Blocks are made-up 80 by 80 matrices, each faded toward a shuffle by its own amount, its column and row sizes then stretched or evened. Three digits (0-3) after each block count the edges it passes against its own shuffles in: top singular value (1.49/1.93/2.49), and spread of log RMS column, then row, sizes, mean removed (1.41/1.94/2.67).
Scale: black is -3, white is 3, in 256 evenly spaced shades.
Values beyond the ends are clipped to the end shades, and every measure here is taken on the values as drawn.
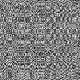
3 0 1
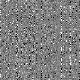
2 3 0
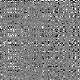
3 3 3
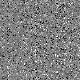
0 2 0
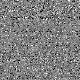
0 0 3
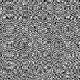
3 0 1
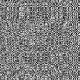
3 2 1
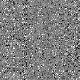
2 2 1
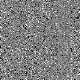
0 2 1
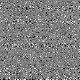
0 1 3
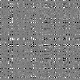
3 3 3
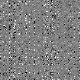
0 3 2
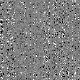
0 3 1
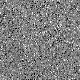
1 1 0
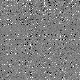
0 2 2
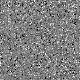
0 1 1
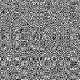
3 0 2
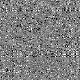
2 1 2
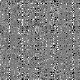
2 3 2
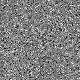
1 0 0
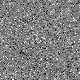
1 0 0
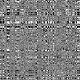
3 3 3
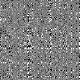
2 3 2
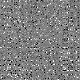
2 1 2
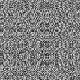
3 1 1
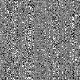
2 3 0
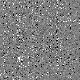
1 2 1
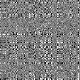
3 3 3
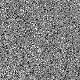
0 0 1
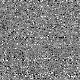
0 0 2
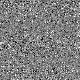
0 0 2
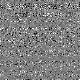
1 1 3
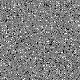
1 0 1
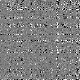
2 3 3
